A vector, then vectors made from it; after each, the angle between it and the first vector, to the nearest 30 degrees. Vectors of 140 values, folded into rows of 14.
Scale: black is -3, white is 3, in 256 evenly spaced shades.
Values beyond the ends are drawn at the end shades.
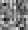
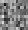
30 degrees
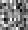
30 degrees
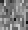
120 degrees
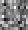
30 degrees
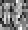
120 degrees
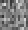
150 degrees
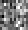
150 degrees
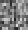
150 degrees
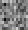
30 degrees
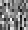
60 degrees
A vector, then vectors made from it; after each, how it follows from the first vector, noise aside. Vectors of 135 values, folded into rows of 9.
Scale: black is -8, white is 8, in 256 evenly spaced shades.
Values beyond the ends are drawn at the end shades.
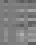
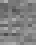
reversed, negated.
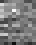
reversed, scaled up.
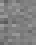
reversed, partly zeroed.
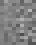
sign-scrambled.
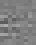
reversed, partly zeroed.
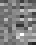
scaled up.
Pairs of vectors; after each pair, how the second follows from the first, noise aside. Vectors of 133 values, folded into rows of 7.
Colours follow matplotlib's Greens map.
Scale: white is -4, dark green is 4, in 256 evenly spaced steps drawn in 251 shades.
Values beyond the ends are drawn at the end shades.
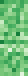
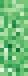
shuffled.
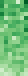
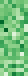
shuffled.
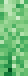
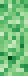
shuffled.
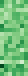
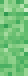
reversed, negated, shrunk.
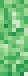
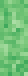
shrunk.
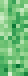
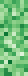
shuffled.
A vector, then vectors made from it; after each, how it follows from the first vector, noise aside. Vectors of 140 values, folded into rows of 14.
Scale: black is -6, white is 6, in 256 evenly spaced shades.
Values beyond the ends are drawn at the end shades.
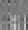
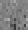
negated, partly zeroed.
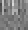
reversed.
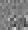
sign-scrambled.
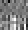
scaled up.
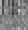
reversed, negated.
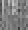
reversed.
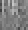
reversed.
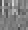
reversed.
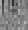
reversed, negated.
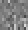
sign-scrambled.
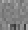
negated, partly zeroed.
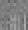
shrunk.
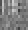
reversed.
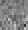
sign-scrambled.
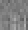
shrunk.
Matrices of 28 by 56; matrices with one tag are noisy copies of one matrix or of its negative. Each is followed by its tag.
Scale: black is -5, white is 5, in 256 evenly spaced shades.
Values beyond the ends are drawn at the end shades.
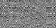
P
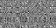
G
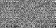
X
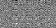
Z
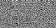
Z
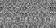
G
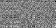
X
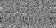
G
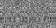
G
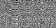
Z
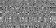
G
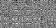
Z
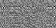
P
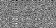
Z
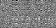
Z
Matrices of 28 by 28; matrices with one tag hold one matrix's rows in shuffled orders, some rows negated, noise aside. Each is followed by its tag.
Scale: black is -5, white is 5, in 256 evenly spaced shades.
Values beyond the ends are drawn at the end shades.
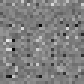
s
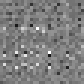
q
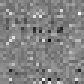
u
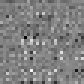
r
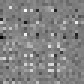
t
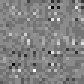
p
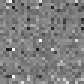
s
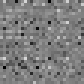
q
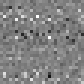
q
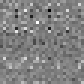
q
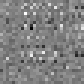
r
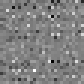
p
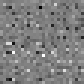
s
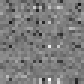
u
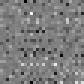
r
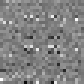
t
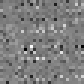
r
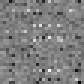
u
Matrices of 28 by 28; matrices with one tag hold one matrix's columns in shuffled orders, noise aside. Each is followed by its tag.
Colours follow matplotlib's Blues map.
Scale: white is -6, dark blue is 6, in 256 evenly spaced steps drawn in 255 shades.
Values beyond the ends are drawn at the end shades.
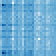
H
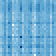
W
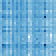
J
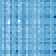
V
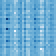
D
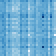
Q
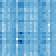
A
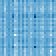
Q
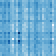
A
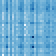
W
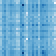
H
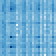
W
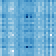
Q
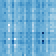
A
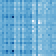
V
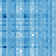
Q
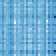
V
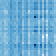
J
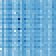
D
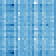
H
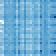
V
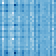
H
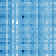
V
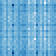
H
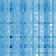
W
